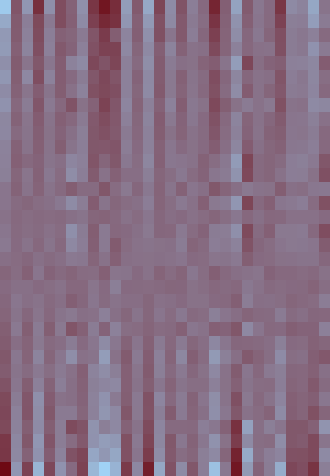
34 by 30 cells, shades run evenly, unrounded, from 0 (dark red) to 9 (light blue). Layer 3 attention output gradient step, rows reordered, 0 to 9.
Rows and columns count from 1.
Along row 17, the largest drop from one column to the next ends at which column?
23
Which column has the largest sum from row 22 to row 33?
10
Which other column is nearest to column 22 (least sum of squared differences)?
14
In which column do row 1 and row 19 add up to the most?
1
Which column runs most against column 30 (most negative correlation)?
7
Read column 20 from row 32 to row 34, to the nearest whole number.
6 6 8
